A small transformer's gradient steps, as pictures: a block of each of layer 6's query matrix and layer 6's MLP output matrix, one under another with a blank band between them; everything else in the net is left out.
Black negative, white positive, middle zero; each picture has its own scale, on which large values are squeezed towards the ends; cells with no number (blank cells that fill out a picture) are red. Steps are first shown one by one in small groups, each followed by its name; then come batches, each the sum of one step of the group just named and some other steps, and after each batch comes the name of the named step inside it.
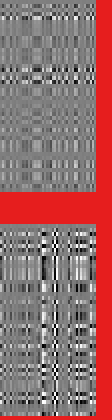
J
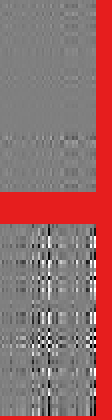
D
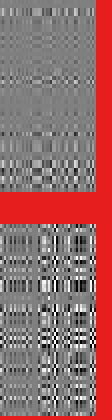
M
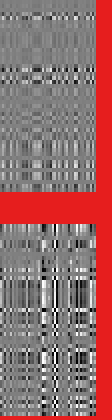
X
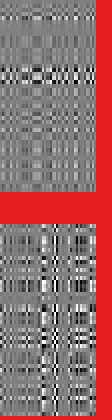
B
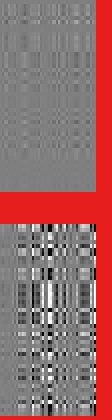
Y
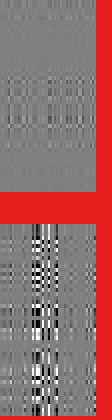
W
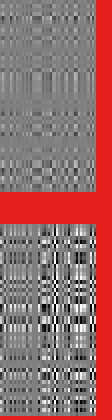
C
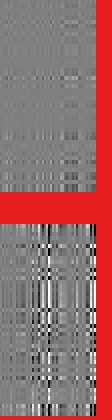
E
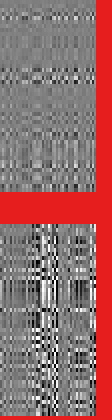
X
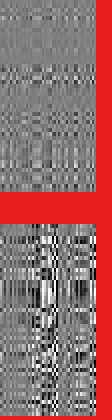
X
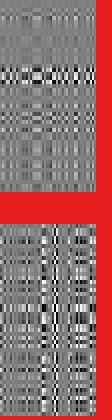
B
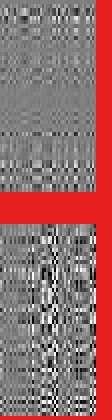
X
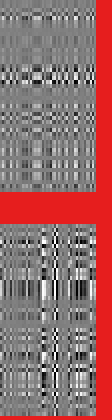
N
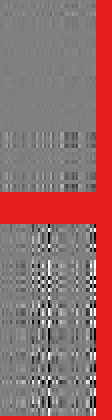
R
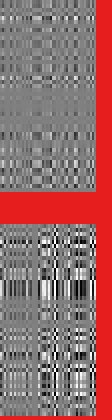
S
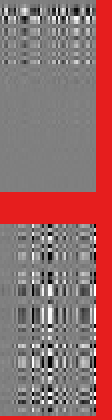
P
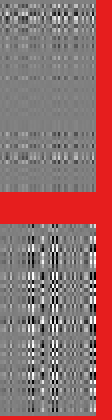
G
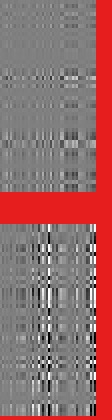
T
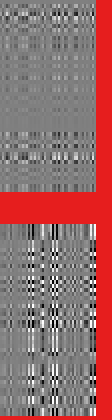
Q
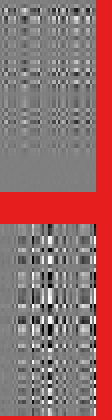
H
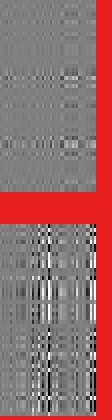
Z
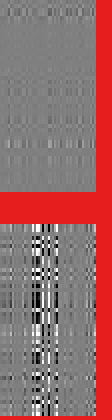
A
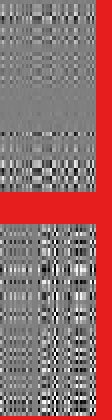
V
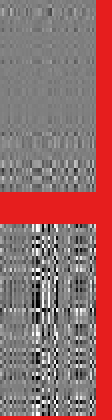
A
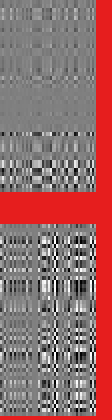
S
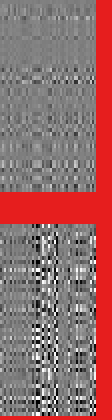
V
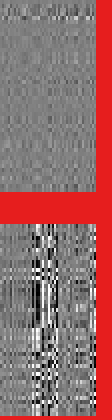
A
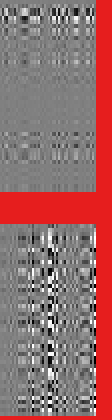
G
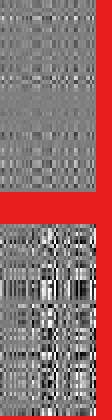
S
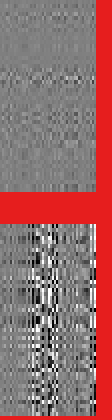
T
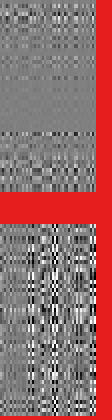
G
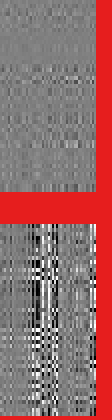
T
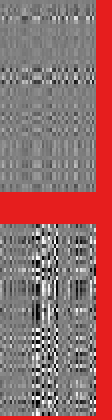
N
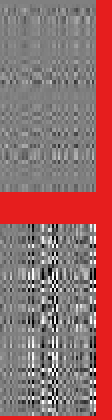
G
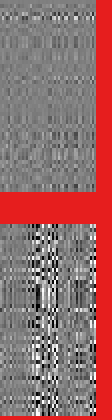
Q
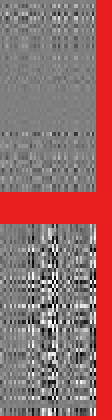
G
